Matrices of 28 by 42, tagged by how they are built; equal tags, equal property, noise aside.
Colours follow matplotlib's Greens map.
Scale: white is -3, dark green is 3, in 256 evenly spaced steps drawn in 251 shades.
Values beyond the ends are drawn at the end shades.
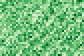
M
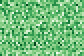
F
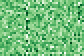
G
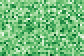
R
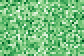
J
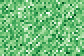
M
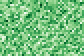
M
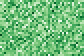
M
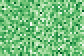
J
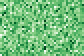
G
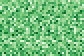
F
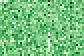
G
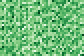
J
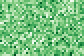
M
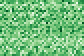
F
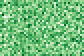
J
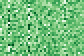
G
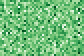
G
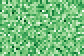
F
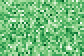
R
